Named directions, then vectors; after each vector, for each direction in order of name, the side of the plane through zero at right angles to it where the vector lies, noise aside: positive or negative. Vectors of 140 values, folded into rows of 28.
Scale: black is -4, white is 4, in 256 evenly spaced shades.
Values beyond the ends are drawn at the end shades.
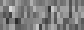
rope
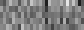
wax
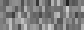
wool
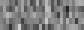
negative, negative, negative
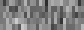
negative, positive, positive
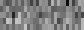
negative, negative, positive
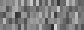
positive, positive, negative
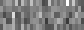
positive, positive, negative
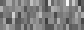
positive, positive, negative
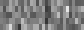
positive, positive, positive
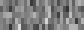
negative, negative, negative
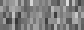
positive, positive, negative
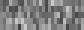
negative, positive, positive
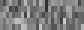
negative, positive, positive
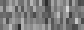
positive, positive, positive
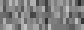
positive, positive, positive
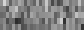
positive, negative, negative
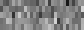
negative, negative, positive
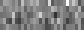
positive, positive, negative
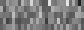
positive, positive, negative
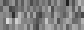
negative, negative, positive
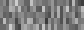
positive, positive, positive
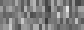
positive, positive, positive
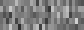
positive, positive, positive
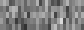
positive, negative, negative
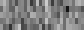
negative, negative, negative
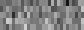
negative, negative, positive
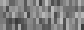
positive, negative, negative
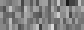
positive, negative, positive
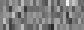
negative, positive, negative
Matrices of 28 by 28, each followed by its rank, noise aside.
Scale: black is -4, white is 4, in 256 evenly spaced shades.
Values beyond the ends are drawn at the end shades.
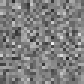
six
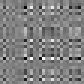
one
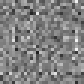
six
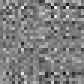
three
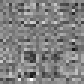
three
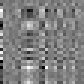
one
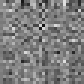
four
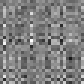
two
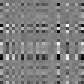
one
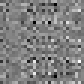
three
